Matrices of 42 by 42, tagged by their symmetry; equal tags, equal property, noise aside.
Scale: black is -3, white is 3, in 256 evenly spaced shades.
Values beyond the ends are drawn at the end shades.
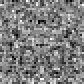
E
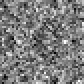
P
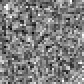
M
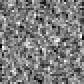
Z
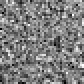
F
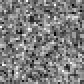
M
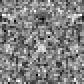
E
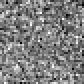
F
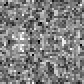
P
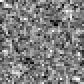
Z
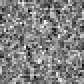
Z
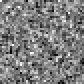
M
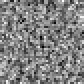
Z
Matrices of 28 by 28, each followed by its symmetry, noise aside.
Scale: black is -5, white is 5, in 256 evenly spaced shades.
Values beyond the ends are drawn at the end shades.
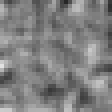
antisymmetric.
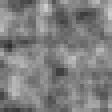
antisymmetric.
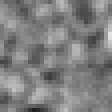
antisymmetric.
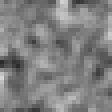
antisymmetric.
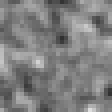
antisymmetric.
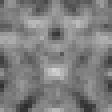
mirrored left to right.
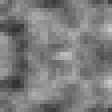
mirrored top to bottom.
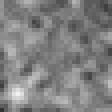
symmetric across the other diagonal.
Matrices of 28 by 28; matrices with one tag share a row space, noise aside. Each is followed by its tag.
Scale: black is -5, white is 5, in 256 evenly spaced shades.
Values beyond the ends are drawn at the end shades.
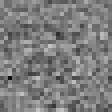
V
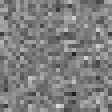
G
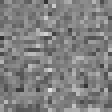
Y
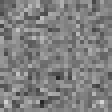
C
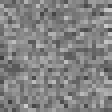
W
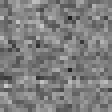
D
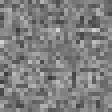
C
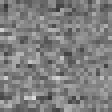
D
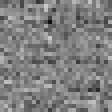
Y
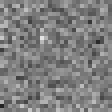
C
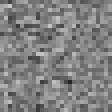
D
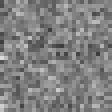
C
